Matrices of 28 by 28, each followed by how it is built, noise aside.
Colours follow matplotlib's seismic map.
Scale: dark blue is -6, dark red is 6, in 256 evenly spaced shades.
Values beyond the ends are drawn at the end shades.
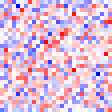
Hankel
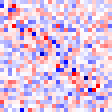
banded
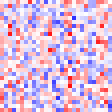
blocks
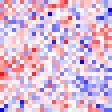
smooth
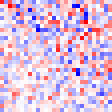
upper triangular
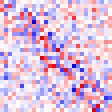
banded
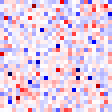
sparse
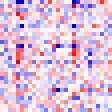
low rank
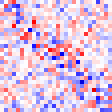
banded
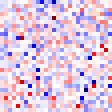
sparse
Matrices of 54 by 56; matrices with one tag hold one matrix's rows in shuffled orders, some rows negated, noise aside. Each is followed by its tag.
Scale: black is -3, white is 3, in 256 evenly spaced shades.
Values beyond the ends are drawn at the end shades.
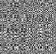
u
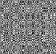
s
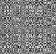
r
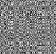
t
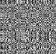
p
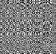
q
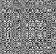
r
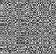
p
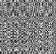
u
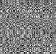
q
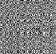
q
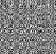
t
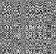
r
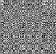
s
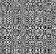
r
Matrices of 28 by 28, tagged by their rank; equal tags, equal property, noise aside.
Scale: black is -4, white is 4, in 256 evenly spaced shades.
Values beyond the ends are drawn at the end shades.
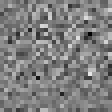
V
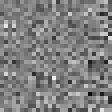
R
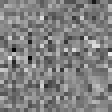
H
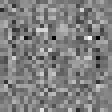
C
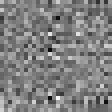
C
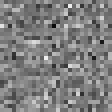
R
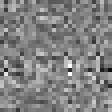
V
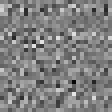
C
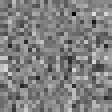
H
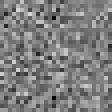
V
